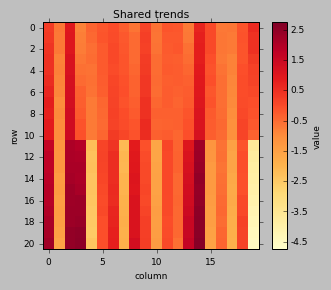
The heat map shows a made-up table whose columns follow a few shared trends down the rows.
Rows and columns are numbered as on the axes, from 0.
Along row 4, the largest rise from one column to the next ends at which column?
2
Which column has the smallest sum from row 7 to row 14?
19
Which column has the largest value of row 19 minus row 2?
3
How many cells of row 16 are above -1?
13
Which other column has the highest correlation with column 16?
18
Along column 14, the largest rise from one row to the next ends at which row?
11
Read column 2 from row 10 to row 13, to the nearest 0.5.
1.5 2 2 2
